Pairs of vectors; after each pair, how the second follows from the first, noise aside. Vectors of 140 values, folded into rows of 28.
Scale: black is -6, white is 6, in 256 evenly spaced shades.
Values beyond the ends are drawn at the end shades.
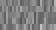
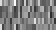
reversed, scaled up.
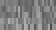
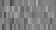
wrapped around, negated, partly zeroed.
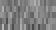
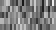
reversed, scaled up.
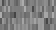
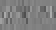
wrapped around, negated, partly zeroed.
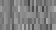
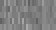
reversed, negated, shrunk.
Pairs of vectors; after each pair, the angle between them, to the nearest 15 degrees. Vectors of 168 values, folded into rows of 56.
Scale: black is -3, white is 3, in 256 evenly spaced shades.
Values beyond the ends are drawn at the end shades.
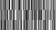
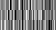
165 degrees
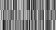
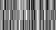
45 degrees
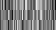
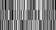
30 degrees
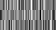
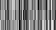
90 degrees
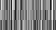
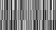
30 degrees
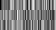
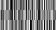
105 degrees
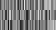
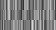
75 degrees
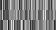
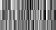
90 degrees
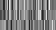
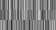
30 degrees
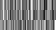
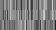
150 degrees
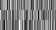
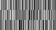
135 degrees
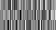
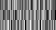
150 degrees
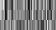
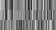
30 degrees
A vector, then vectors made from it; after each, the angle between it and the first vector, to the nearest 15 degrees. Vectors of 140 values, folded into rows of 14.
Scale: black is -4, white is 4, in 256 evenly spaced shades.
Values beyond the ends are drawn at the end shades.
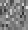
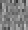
90 degrees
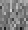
90 degrees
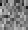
135 degrees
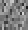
135 degrees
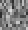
60 degrees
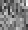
75 degrees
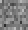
90 degrees
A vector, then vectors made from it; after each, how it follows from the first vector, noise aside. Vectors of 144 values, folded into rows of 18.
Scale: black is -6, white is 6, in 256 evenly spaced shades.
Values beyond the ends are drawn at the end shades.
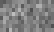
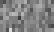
copied.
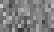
wrapped around, negated.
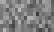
wrapped around, negated.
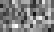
reversed, scaled up.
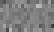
partly zeroed.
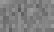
negated, shrunk.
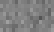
reversed, negated, shrunk.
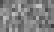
copied.
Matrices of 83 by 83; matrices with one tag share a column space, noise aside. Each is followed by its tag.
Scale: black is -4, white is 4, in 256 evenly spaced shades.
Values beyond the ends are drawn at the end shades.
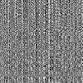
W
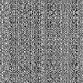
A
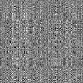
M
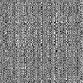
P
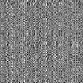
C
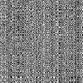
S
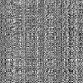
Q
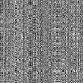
Q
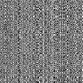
S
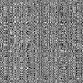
P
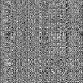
Q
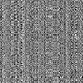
S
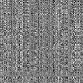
W
